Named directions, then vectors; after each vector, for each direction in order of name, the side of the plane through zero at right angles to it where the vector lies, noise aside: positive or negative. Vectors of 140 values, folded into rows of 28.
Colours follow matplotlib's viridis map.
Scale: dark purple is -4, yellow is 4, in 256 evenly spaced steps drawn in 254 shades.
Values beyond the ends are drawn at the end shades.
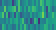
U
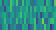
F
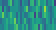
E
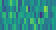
positive, positive, negative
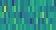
positive, negative, positive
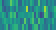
positive, positive, negative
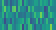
negative, negative, positive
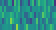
positive, negative, positive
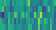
negative, negative, negative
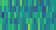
negative, negative, negative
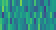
negative, negative, negative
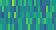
negative, negative, negative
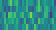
positive, positive, negative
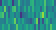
positive, negative, positive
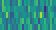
negative, negative, positive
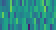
positive, positive, positive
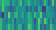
negative, negative, negative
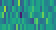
positive, negative, positive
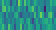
negative, negative, positive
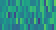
negative, positive, positive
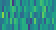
positive, positive, positive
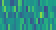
negative, negative, positive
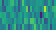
positive, positive, negative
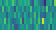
negative, positive, negative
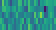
negative, negative, positive
